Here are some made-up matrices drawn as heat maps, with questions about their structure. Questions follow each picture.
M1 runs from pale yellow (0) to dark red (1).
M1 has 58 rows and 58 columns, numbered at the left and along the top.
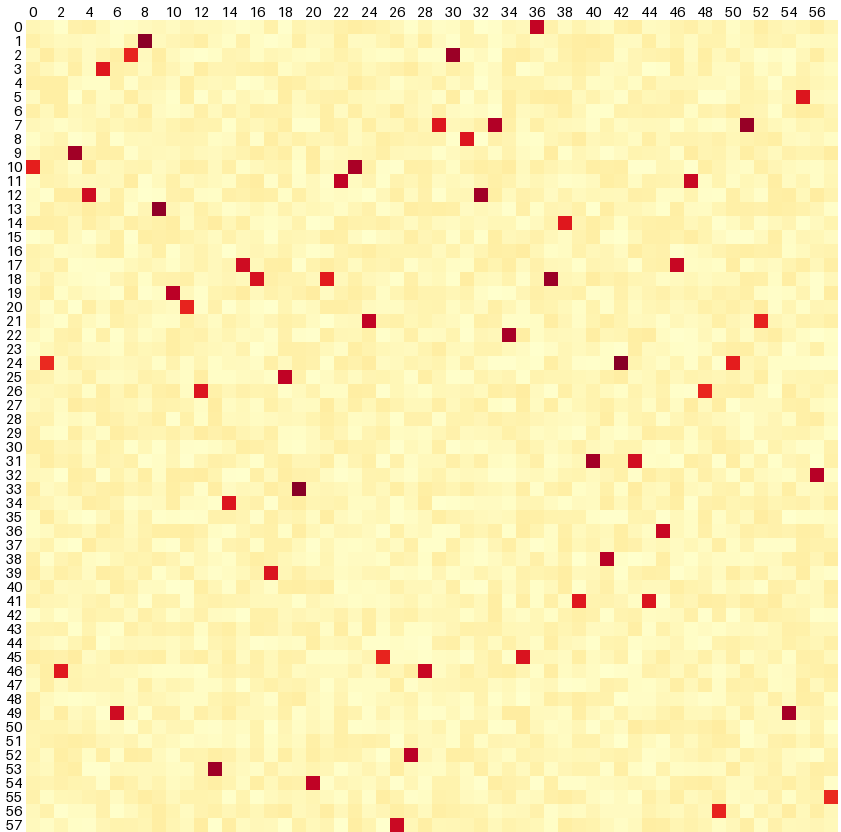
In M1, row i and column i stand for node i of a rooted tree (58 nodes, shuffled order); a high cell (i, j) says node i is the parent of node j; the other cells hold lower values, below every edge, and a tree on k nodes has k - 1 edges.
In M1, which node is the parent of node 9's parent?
53
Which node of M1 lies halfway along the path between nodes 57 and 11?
56
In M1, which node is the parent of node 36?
0
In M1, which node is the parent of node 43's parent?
8
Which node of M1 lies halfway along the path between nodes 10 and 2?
33
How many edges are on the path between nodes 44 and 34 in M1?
4
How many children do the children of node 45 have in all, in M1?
1
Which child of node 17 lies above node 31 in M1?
46
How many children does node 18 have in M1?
3
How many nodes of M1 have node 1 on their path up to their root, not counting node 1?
4
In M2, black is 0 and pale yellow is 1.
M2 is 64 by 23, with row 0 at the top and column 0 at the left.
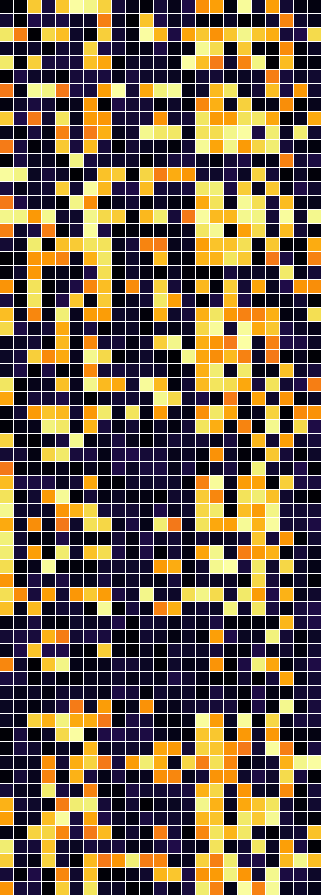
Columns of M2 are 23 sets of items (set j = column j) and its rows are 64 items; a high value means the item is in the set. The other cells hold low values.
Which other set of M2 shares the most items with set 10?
7
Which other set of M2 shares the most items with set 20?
15
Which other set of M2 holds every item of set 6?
14
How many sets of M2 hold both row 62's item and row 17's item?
8
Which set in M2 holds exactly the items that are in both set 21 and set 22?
9
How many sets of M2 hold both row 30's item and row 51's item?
7
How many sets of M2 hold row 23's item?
7
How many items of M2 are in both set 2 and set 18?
8
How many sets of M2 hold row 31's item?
4
